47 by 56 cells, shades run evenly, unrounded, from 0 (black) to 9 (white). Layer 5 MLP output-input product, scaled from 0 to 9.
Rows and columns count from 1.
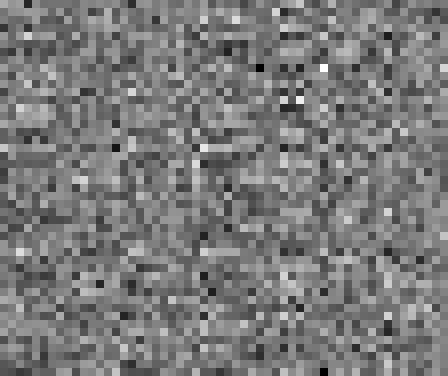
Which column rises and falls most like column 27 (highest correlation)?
41
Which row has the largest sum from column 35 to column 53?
21
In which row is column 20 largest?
35
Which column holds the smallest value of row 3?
20
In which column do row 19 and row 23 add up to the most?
26
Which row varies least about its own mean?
31
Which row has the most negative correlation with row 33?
16
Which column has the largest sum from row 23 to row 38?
36
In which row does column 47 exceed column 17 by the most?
11
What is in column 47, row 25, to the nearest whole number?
3
